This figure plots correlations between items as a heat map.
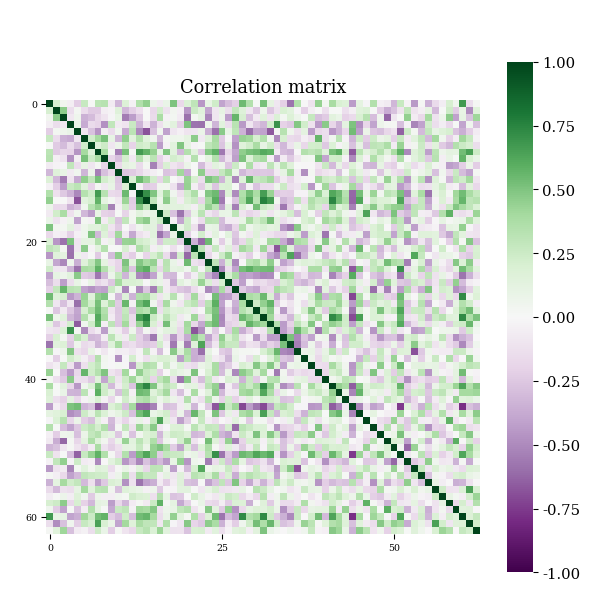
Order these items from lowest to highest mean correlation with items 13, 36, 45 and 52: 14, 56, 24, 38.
56, 38, 24, 14
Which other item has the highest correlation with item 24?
51
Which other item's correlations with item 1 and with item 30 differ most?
61
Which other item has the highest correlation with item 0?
60
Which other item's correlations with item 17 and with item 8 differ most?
40
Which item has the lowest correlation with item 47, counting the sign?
27
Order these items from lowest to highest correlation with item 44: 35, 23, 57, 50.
23, 50, 57, 35
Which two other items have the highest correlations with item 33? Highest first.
3, 36
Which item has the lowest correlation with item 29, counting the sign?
4
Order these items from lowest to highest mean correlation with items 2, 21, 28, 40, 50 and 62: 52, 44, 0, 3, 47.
44, 3, 52, 47, 0
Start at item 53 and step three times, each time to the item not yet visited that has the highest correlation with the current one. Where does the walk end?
34
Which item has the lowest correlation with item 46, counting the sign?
19
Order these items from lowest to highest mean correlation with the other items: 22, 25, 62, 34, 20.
25, 34, 22, 20, 62
